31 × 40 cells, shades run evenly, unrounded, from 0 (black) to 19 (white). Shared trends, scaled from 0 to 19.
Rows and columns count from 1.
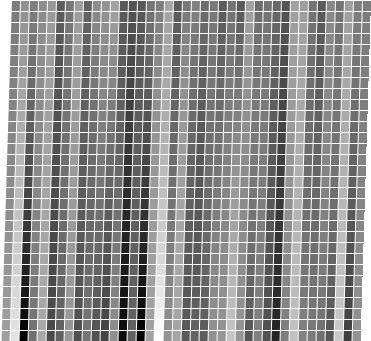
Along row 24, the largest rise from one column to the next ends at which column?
17
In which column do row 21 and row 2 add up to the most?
18
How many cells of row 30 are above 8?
23
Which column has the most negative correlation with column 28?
34
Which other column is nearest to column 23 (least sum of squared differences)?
7
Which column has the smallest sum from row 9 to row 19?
14
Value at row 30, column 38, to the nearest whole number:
15
